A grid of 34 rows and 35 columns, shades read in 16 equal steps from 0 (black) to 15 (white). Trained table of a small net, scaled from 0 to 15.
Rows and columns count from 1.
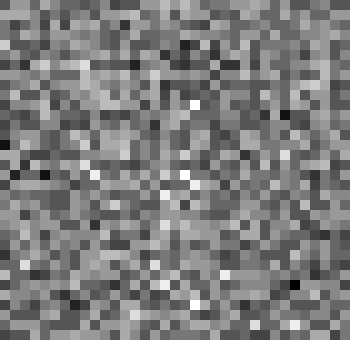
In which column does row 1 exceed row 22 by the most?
3
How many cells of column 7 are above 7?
8
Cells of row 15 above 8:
14
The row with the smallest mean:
13
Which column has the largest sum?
17
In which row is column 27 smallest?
12
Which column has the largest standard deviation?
19
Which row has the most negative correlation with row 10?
4
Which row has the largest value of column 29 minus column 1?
15
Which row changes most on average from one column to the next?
18
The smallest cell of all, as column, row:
30, 29
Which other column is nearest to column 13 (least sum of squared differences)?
11
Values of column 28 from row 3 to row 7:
6 10 7 8 6
